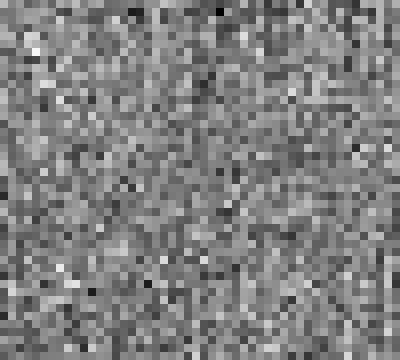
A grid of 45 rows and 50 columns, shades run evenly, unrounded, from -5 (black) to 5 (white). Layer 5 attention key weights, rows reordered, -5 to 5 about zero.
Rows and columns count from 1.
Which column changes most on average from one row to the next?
9
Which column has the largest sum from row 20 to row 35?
31
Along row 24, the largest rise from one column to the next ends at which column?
18
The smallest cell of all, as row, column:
2, 28
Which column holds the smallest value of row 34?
30
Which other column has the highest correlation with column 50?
1
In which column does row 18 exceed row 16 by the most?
44
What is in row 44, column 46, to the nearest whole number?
0
